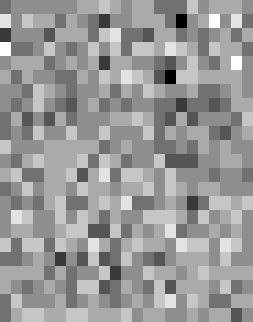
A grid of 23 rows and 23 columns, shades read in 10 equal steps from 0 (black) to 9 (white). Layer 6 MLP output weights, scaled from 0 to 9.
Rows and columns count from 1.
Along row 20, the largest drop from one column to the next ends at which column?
11
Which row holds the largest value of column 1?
4
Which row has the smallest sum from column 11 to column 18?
8
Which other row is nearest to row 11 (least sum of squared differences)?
21
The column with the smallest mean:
17
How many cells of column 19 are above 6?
3
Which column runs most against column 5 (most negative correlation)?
23
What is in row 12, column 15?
7
